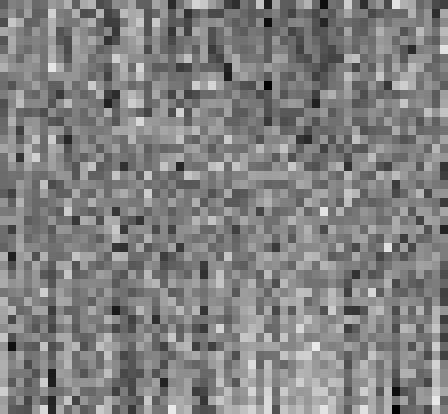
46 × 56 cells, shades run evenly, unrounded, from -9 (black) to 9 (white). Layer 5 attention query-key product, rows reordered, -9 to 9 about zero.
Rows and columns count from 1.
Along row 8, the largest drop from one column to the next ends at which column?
19
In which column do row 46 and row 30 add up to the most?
41
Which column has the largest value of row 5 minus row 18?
3
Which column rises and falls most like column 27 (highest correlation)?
28
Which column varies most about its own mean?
34
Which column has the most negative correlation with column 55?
17
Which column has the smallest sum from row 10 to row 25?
40
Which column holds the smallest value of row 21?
50
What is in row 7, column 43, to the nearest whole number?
-4
